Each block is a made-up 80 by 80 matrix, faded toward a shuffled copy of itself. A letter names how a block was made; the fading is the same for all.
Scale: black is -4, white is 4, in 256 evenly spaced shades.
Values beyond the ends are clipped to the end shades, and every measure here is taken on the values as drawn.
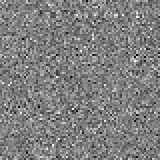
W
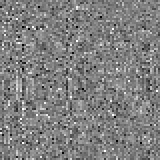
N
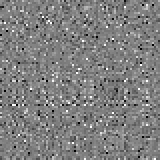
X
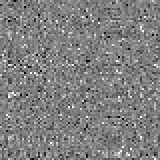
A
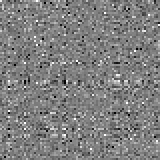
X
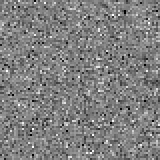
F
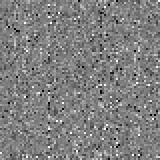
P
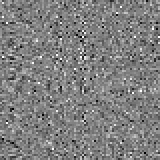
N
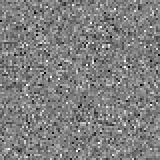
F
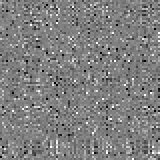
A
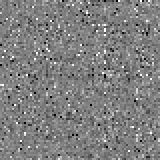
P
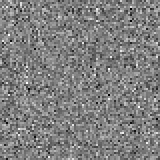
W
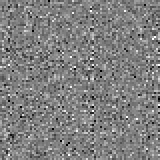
N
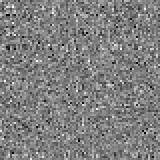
W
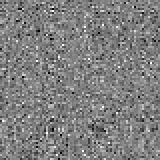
N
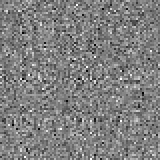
W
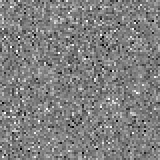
F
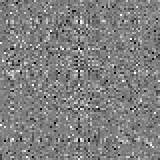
X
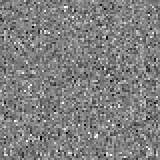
F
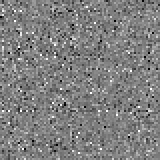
P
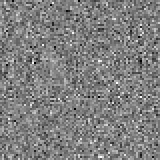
W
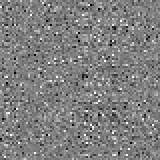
A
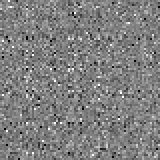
N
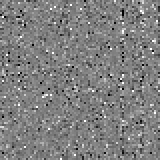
P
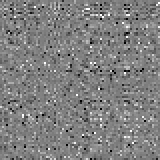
A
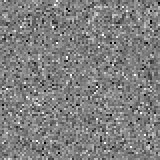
F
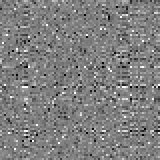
X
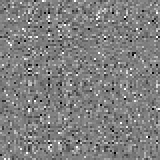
A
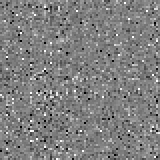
P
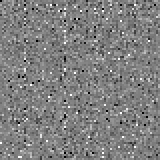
P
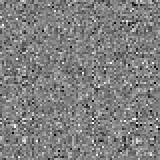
N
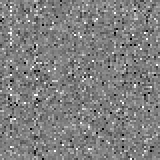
P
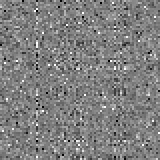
N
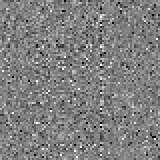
N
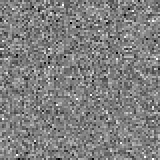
W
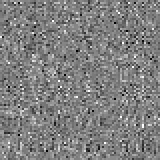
N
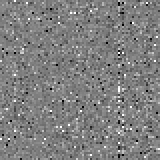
P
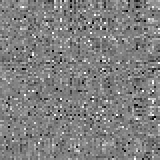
A
